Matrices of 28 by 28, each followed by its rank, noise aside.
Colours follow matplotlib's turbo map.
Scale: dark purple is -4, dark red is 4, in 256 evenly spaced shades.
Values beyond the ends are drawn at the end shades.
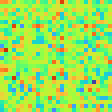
six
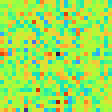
six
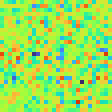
five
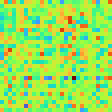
five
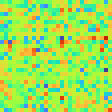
eight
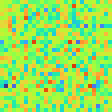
eight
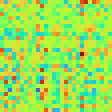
five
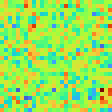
six
